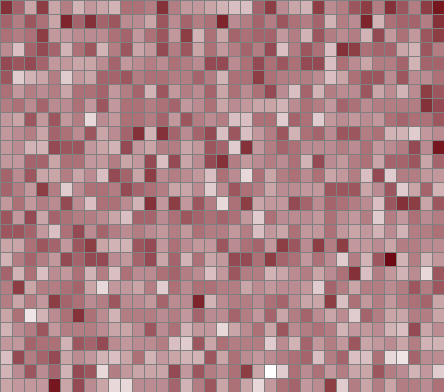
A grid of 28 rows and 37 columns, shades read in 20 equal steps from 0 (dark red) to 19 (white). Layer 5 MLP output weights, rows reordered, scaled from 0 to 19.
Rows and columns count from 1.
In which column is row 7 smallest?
36
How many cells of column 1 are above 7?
19
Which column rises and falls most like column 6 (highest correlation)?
35
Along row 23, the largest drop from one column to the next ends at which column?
31
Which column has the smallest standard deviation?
25
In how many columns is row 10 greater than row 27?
14
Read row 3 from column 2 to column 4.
9 8 4
